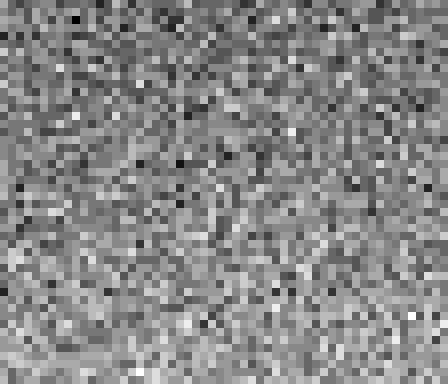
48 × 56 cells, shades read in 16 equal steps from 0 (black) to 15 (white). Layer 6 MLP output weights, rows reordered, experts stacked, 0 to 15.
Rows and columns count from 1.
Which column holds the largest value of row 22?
52
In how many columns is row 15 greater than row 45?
11
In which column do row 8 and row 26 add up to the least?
23
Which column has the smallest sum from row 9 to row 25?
47
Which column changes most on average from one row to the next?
32
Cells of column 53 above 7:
31
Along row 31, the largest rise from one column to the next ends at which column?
19
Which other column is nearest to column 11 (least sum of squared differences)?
25
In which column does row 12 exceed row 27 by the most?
46
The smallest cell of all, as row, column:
3, 10
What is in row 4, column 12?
11
